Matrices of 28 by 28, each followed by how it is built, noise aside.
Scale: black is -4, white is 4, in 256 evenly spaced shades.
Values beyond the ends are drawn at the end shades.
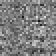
blocks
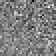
upper triangular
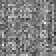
blocks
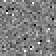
sparse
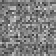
blocks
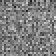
blocks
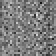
repeating rows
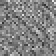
Toeplitz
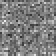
blocks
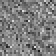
Toeplitz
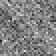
Toeplitz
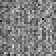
blocks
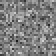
blocks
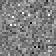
sparse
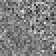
upper triangular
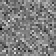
Toeplitz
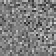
upper triangular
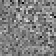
upper triangular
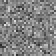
repeating rows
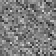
Toeplitz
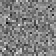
repeating rows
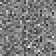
repeating rows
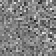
upper triangular
